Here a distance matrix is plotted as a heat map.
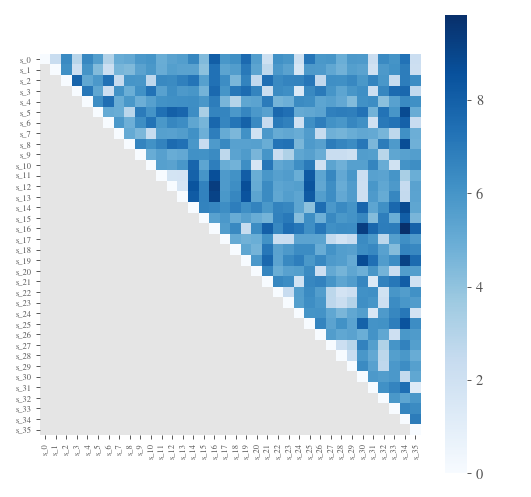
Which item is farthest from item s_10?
s_14
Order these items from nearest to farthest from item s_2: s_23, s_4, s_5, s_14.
s_4, s_5, s_23, s_14
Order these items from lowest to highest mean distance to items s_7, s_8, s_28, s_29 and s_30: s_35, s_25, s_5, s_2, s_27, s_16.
s_27, s_35, s_2, s_5, s_25, s_16
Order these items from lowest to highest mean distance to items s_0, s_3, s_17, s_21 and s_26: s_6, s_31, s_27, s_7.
s_31, s_6, s_7, s_27
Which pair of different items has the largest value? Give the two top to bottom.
s_16, s_34
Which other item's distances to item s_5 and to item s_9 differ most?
s_22
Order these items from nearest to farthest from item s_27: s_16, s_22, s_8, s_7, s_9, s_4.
s_9, s_22, s_7, s_4, s_16, s_8
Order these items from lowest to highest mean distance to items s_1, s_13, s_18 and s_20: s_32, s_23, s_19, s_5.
s_32, s_23, s_5, s_19
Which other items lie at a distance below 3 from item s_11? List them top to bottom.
s_12, s_13, s_30
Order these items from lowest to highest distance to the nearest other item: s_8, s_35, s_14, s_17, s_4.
s_35, s_17, s_8, s_4, s_14
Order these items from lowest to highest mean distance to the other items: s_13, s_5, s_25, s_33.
s_33, s_13, s_5, s_25
